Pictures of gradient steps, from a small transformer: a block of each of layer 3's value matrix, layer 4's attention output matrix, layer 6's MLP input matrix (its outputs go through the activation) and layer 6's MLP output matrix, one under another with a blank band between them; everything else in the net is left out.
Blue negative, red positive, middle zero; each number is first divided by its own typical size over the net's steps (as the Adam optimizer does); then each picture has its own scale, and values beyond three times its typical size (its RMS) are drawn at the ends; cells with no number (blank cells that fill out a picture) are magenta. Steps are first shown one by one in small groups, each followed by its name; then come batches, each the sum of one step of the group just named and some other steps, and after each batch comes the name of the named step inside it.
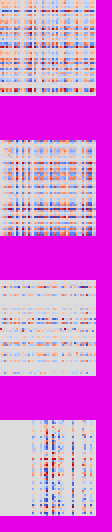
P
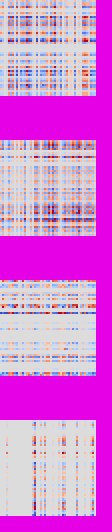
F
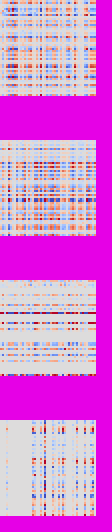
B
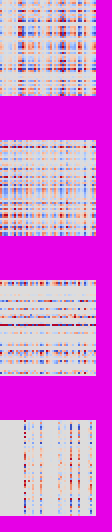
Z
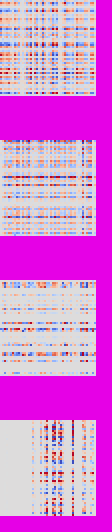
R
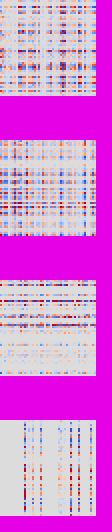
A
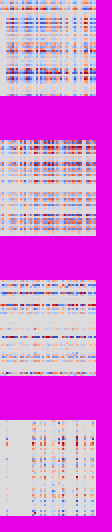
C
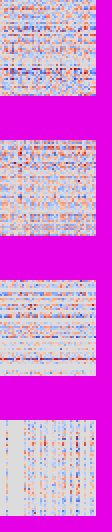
C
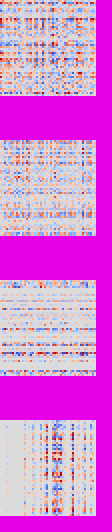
R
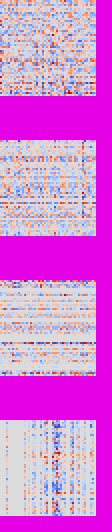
A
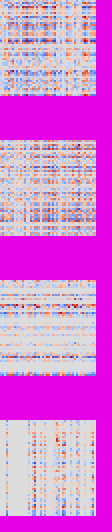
F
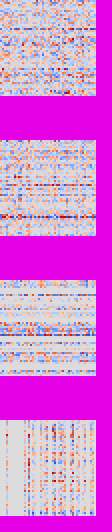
R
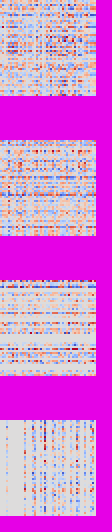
B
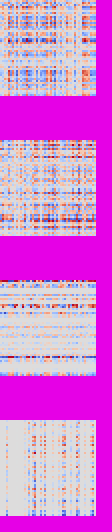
F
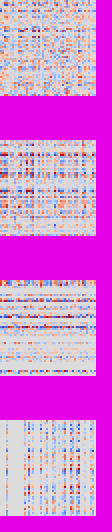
A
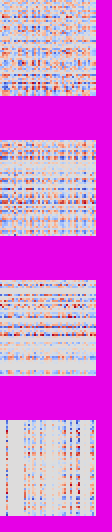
A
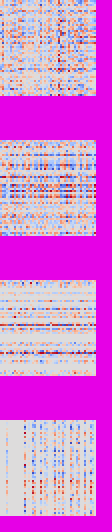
Z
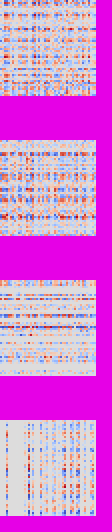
Z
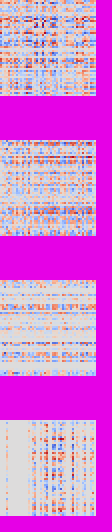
F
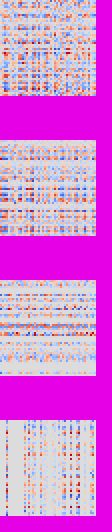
Z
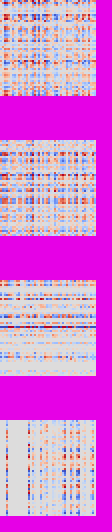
B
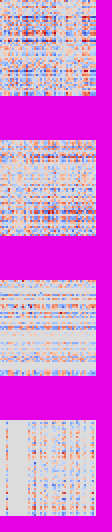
F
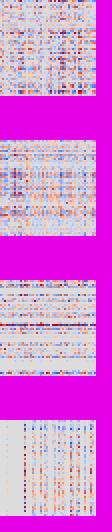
A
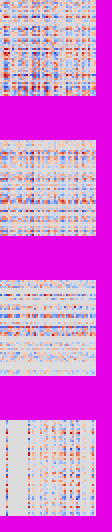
R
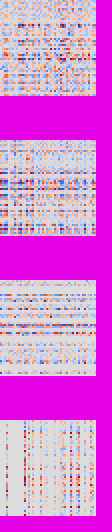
Z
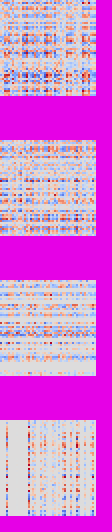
C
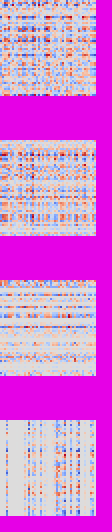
A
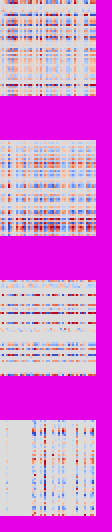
B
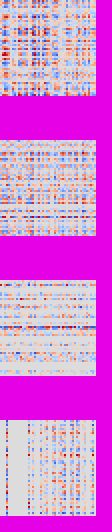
R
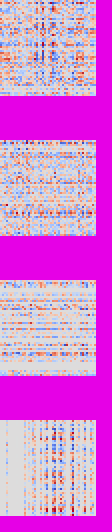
R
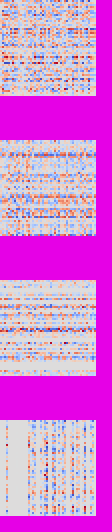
P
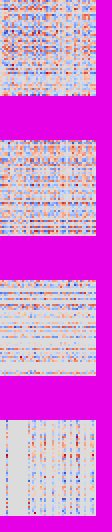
C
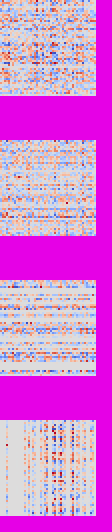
R
